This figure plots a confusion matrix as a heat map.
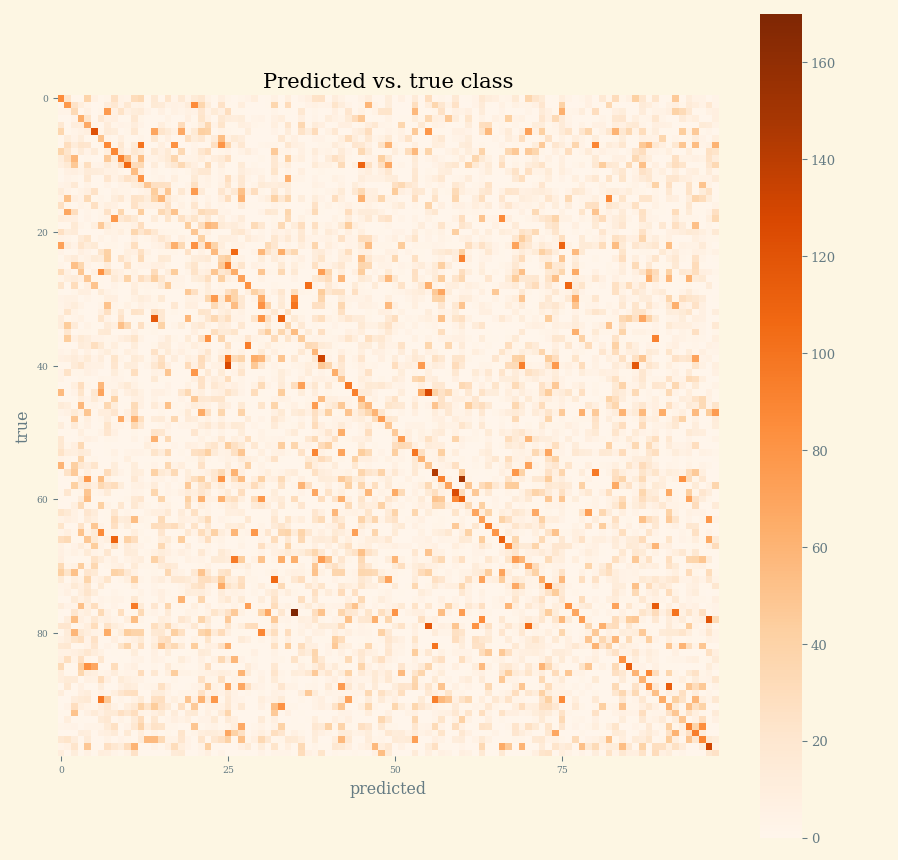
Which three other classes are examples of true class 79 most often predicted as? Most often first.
55, 70, 62
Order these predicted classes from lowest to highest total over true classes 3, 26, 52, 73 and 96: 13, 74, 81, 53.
81, 13, 74, 53
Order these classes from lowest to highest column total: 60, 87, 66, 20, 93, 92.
93, 66, 92, 20, 60, 87
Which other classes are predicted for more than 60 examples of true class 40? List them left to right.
25, 54, 69, 74, 86
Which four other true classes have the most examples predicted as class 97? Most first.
78, 63, 66, 47
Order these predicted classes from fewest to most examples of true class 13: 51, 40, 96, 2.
40, 2, 51, 96
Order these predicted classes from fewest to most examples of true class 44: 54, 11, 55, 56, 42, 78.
42, 11, 78, 56, 54, 55
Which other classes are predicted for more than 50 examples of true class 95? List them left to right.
25, 74, 92
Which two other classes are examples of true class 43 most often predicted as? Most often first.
36, 6
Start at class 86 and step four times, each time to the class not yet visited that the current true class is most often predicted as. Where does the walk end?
14
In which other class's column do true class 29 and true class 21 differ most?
57
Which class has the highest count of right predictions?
56
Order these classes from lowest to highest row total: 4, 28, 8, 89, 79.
4, 89, 28, 8, 79
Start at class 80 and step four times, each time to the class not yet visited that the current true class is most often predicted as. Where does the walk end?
92
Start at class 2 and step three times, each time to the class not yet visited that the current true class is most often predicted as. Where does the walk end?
34
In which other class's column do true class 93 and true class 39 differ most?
25
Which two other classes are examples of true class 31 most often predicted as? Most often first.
35, 30
